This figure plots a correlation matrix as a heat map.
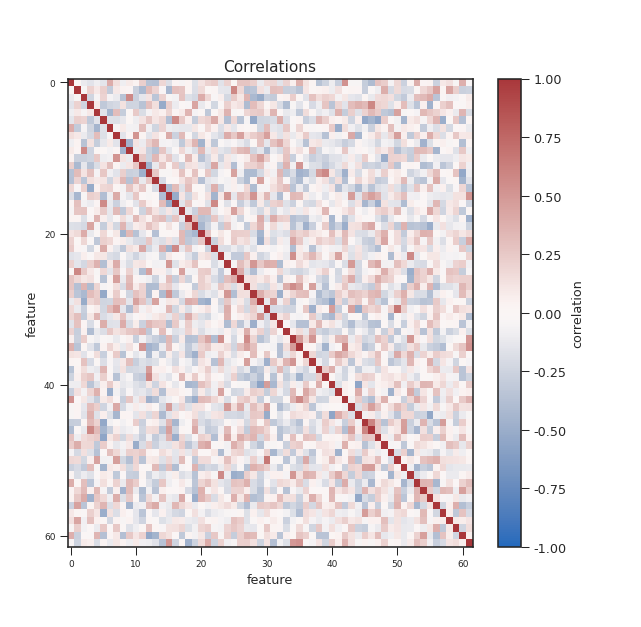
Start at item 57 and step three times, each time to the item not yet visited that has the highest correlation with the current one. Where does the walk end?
3
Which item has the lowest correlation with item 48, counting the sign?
10
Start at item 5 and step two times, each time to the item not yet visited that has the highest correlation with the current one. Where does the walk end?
22
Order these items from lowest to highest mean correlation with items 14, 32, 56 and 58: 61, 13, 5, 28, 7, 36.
28, 61, 36, 7, 13, 5
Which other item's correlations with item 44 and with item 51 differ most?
30
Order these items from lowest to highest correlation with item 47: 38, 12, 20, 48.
38, 12, 48, 20
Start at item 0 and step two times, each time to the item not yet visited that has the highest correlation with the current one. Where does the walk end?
35
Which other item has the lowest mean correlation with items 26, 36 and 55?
19
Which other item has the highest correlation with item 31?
29
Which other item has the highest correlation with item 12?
39
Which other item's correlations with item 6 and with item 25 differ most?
1
